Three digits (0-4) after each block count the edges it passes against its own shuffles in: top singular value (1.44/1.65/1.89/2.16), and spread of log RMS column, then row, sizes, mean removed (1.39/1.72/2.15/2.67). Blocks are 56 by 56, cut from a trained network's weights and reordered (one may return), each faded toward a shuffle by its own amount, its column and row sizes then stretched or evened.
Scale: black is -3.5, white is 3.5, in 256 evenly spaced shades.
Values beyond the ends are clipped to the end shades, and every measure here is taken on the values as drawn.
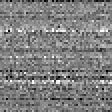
4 2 4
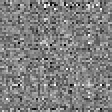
2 2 3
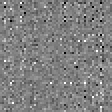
2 3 1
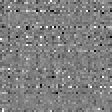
2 1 4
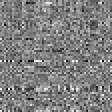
4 0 4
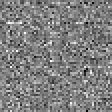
3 2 3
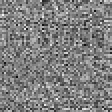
3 1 1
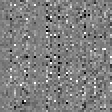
0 4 1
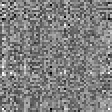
3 3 1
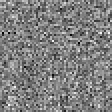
1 0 0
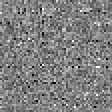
2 0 1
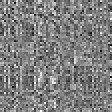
4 4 1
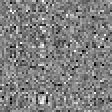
3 1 2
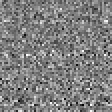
1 0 3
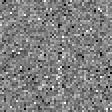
0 0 1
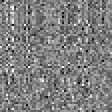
4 2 0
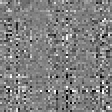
1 4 4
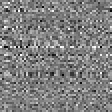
4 1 4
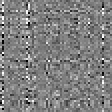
3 4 2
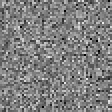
0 3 2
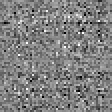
0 3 2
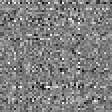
1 2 4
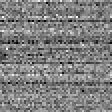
4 1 3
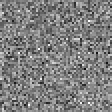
0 0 2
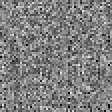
1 1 1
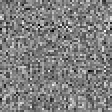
3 1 2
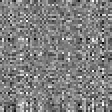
4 3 3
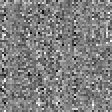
0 4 1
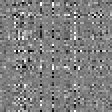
4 4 4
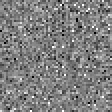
1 0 1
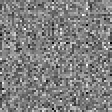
1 2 2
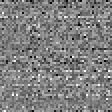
0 2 4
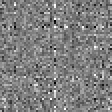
0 4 2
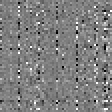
3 4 2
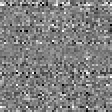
0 1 4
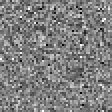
1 2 1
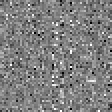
2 3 2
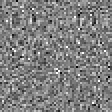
3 1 0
